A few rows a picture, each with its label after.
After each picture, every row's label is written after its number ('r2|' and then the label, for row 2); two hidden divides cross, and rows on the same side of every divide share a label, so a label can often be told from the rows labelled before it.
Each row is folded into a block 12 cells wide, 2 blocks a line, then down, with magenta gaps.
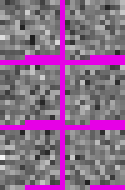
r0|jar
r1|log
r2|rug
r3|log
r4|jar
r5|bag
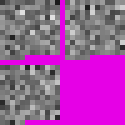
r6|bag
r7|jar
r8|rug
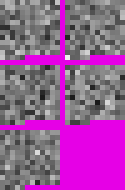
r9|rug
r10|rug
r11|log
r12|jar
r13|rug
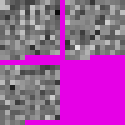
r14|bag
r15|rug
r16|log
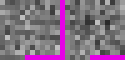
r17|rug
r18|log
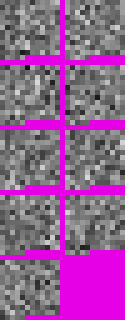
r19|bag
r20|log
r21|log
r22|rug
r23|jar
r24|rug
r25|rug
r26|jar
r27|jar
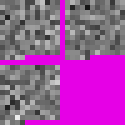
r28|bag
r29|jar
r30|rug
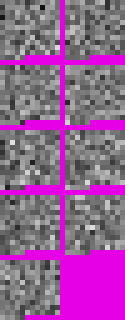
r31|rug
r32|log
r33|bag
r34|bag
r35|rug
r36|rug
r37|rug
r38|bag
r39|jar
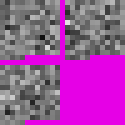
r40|rug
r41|rug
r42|jar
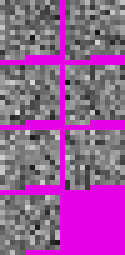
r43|jar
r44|rug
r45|jar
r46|bag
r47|jar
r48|jar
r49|jar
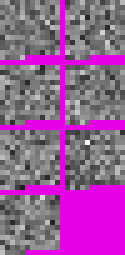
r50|rug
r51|log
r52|log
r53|log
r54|bag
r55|bag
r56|bag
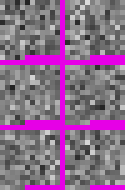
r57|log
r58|log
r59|jar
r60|jar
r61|bag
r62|bag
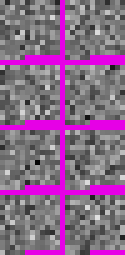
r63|bag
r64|jar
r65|rug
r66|jar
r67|bag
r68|rug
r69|rug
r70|bag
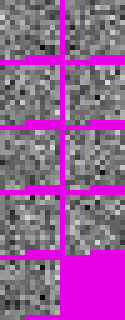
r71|jar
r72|bag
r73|rug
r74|rug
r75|bag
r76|jar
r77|bag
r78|log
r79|rug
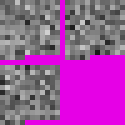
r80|jar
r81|rug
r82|rug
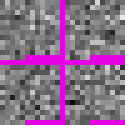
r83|bag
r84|rug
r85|jar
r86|bag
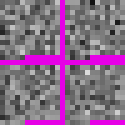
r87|log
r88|rug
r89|rug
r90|rug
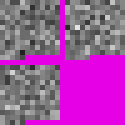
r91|jar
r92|rug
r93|bag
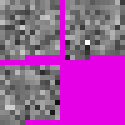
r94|rug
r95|jar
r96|jar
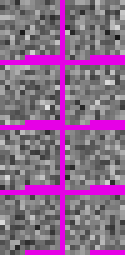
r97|log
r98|rug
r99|jar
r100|rug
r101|log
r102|bag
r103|bag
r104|rug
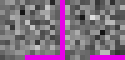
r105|log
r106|jar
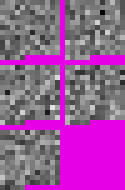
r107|rug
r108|bag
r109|rug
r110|bag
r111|log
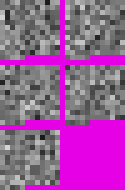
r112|jar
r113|jar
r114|rug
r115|jar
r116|log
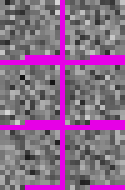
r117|log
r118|log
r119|log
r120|rug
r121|jar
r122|bag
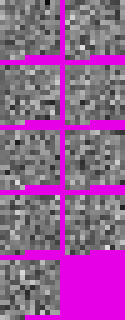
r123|log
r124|log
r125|rug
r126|log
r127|log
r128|log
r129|log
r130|bag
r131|bag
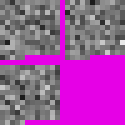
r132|log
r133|bag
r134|bag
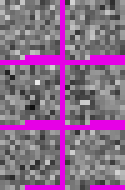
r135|log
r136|log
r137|jar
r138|bag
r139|jar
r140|bag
